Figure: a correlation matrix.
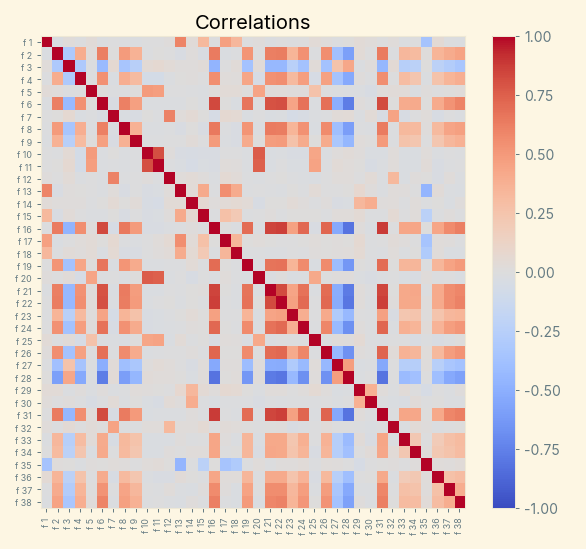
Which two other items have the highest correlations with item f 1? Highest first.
f 13, f 17
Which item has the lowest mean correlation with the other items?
f 28
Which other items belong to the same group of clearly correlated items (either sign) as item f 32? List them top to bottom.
f 7, f 12
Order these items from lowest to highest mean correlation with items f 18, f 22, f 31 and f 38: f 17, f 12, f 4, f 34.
f 12, f 17, f 34, f 4
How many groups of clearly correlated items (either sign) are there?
5
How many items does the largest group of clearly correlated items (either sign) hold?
21
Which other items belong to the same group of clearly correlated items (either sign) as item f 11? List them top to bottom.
f 5, f 10, f 20, f 25
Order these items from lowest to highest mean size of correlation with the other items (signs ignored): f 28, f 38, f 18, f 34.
f 18, f 34, f 38, f 28
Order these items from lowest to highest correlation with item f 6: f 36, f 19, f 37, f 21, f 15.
f 15, f 36, f 37, f 19, f 21
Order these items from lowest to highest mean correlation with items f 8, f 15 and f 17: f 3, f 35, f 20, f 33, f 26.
f 35, f 3, f 20, f 33, f 26
